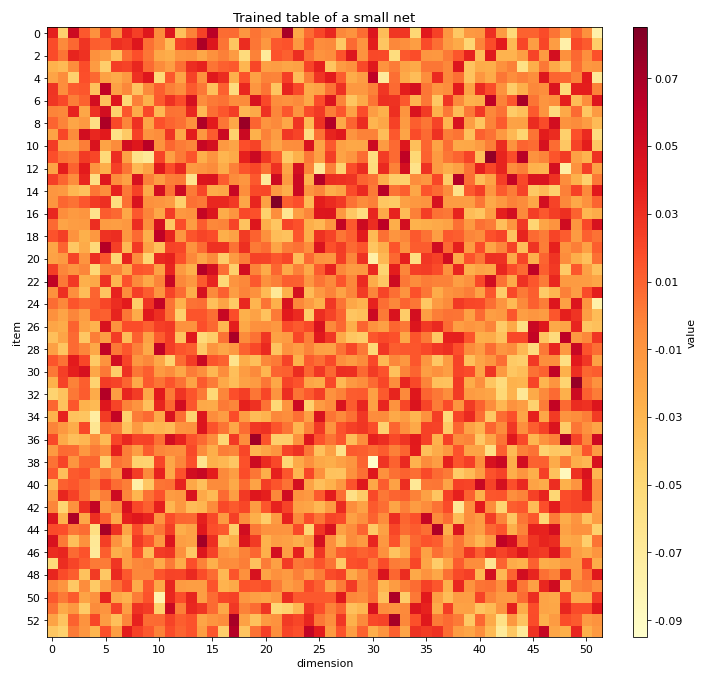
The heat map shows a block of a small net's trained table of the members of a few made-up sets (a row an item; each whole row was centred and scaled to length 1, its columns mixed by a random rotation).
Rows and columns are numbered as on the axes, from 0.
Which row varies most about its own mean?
13
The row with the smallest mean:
37
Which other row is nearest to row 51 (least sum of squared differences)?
36
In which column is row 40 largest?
40
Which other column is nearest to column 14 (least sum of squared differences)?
15
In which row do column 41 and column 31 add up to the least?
4
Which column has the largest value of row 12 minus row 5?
21
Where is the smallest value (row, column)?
38, 30
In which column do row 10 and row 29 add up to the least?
48
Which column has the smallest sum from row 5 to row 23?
24
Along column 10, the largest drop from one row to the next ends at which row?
19
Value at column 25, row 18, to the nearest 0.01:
0.03
